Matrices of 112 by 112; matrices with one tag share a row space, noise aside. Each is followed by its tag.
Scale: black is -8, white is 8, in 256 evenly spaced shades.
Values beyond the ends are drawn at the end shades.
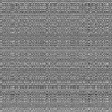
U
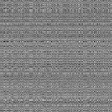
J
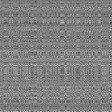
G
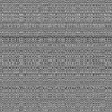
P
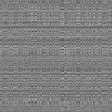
G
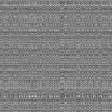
G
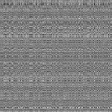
J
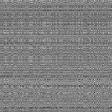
J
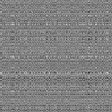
U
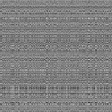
U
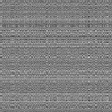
U
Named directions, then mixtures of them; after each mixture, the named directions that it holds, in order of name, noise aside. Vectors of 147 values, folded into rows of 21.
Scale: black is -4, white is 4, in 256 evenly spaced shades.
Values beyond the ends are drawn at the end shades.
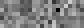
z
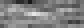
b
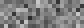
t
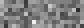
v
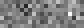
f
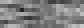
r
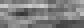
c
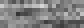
c.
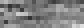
c, r.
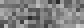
r, t.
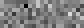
f, t, v.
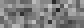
c, v, z.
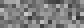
f, r, z.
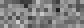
b, t, z.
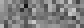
f, v, z.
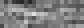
b, t.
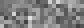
f, r, t.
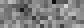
f, r, z.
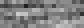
c.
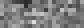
b, v, z.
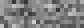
c, v, z.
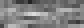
b, r.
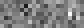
f.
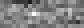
b, f.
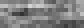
c.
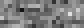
c, f, r.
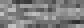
b, c, r.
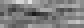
b.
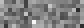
v.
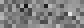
f, v.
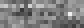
c, f, v.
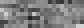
r, t.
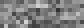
c, t, v.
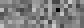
z.
